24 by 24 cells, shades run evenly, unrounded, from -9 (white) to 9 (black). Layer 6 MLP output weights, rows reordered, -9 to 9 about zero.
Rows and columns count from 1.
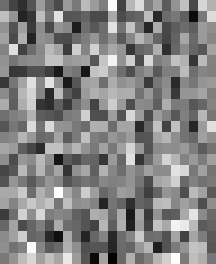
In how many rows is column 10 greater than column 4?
12
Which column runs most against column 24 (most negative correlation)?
22
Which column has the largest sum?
17
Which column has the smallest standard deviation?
14
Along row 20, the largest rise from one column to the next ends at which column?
15
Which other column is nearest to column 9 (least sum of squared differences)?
2
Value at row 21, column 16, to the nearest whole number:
-2
